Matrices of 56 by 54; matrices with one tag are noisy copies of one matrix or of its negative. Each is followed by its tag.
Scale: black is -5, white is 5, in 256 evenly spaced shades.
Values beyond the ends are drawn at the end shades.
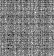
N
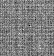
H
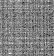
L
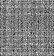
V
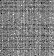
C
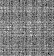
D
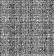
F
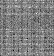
V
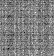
N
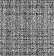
V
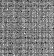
L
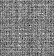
H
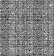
F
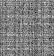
N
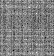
V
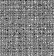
H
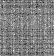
V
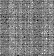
F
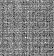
L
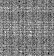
D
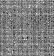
V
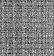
L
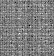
H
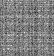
N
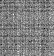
C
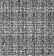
D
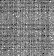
C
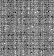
N
